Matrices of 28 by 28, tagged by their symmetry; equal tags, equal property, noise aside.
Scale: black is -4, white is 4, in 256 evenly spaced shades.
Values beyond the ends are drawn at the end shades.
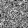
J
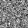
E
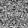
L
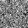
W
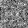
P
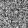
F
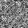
J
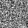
E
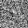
E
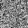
W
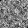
F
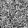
W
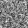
F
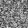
W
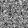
W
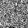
W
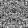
L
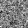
W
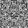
L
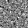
E
